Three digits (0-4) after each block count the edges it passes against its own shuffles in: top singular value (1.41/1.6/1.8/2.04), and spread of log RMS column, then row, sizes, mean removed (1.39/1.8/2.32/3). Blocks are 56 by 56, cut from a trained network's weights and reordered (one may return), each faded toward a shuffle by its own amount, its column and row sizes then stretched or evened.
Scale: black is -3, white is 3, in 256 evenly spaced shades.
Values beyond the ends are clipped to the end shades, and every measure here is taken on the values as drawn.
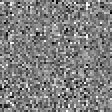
1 2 2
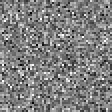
1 0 1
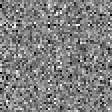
0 2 1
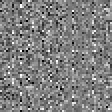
0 4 0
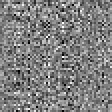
4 3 0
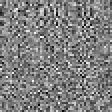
4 1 2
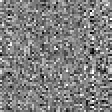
2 3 0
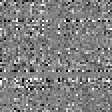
1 3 4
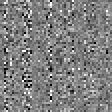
1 4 1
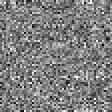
3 0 2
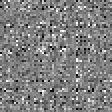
0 3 3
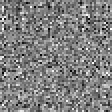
2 1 2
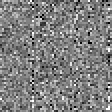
1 3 0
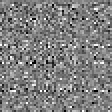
2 3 3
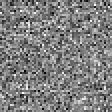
2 1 0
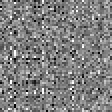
2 3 2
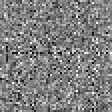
0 2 1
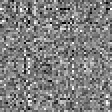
3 2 2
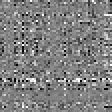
3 3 4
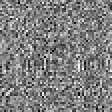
3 1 1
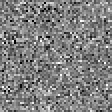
0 0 2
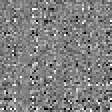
0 3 3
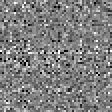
1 2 3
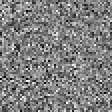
2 0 2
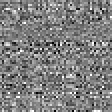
4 0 4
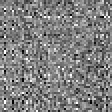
3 3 2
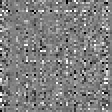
0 4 2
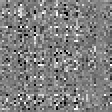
0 4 3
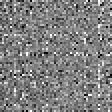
0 3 3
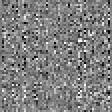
0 4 1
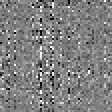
2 4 2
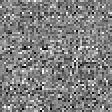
2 1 3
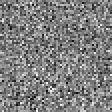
0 1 1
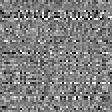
4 0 4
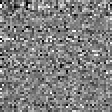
2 1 3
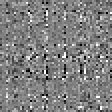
2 4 3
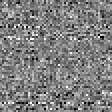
2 1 3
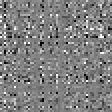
0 4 4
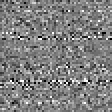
3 0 4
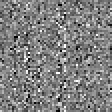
0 3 0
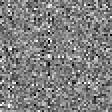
0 2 1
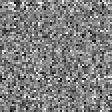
1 0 2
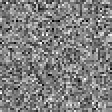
1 0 0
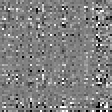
0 4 4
